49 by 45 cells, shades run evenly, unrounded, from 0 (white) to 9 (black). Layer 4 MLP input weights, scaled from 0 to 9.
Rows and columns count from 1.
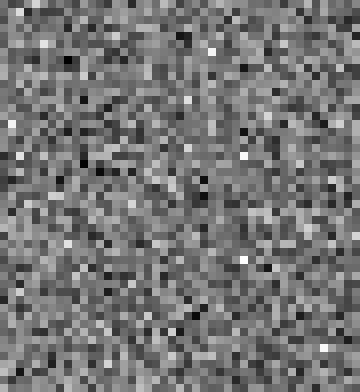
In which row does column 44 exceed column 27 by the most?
43
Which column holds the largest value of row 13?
11
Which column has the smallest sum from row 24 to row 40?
4
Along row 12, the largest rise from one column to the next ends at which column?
35
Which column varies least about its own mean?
28
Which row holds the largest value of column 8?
23
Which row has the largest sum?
22
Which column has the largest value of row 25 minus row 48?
44
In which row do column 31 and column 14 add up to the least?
20
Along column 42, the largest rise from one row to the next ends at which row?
24
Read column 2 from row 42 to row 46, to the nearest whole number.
6 5 4 4 3
